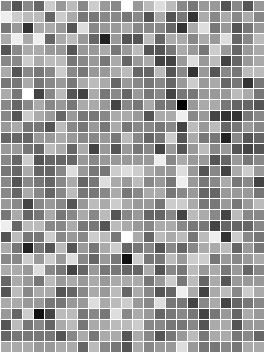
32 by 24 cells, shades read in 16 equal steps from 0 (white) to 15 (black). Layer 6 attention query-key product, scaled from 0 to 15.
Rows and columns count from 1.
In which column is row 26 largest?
21
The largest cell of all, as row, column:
10, 17
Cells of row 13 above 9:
3
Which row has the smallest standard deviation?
18
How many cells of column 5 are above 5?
23
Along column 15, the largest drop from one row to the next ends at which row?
15
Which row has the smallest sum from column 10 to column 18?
16
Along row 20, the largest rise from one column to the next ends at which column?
11
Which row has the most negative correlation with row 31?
7
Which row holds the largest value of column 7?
25
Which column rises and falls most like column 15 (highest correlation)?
12
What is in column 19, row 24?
3
